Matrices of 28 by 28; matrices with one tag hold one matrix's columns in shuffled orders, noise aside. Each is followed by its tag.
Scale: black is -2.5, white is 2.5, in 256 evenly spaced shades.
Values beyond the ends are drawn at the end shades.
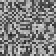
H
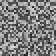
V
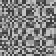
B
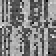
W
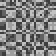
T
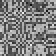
H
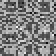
H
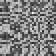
H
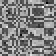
B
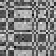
T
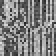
W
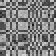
T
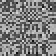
H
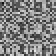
H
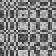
T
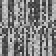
W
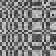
T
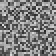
V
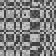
T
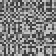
H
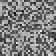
V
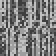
W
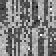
W
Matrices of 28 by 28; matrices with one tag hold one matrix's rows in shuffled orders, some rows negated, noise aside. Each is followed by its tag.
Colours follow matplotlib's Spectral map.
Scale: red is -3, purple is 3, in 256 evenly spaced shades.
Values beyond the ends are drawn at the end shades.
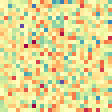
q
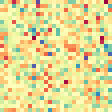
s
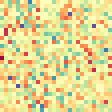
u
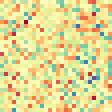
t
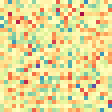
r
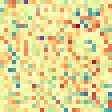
t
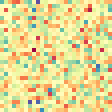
s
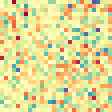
t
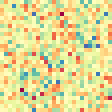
q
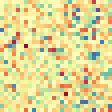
t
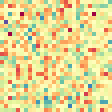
u
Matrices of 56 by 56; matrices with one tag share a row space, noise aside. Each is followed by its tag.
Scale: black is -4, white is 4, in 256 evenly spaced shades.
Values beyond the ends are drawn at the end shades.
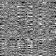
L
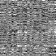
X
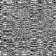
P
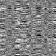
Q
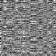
P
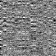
P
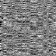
P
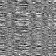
Q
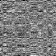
P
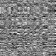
X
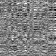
X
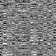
P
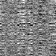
L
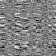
Q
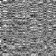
P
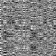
P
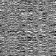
L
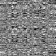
X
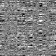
L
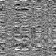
Q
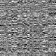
X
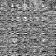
X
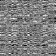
X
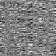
L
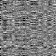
P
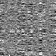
L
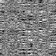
L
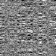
L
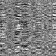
Q
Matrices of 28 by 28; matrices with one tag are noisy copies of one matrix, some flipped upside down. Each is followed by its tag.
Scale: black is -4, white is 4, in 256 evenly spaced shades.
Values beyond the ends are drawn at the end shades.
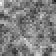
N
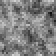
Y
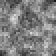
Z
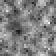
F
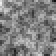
N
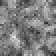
Z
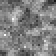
Z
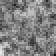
N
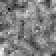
N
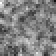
N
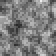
F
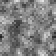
F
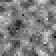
F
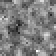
F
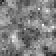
Z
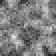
Z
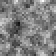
F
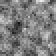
F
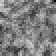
N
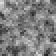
N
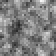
F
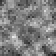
Z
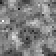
Z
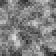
Z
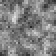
Z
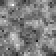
Z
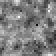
Y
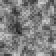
F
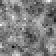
Y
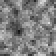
F
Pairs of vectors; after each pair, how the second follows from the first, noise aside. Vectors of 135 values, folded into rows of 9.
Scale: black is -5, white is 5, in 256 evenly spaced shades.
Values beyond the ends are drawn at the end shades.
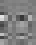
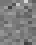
wrapped around, partly zeroed.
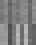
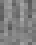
wrapped around, negated, shrunk.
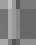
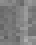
reversed, shrunk.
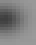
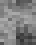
wrapped around.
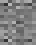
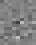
reversed, partly zeroed.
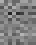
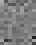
wrapped around, partly zeroed.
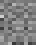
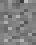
reversed, partly zeroed.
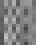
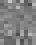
reversed, negated, partly zeroed.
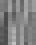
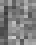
wrapped around.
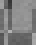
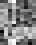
wrapped around, negated, scaled up.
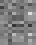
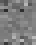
reversed, negated, partly zeroed.
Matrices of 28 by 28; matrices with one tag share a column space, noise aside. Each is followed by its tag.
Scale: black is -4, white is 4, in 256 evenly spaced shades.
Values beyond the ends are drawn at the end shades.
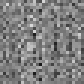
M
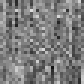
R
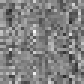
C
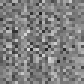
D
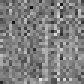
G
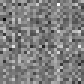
D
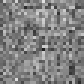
C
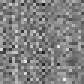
D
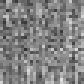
R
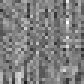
R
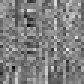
R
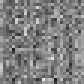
G
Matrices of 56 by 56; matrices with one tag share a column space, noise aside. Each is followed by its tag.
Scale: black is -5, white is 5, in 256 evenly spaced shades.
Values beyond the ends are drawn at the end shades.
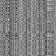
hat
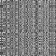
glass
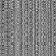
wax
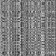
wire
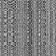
wax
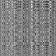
wax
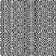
glass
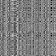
hat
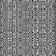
glass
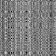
wire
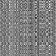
wax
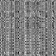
wire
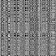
hat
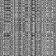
hat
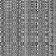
wax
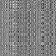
wax
